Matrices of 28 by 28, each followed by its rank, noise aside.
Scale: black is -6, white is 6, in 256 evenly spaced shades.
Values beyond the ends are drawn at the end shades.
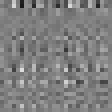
two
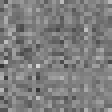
four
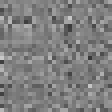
four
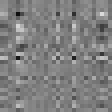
two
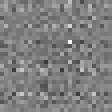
four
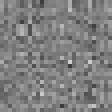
four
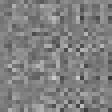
four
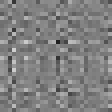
two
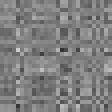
two
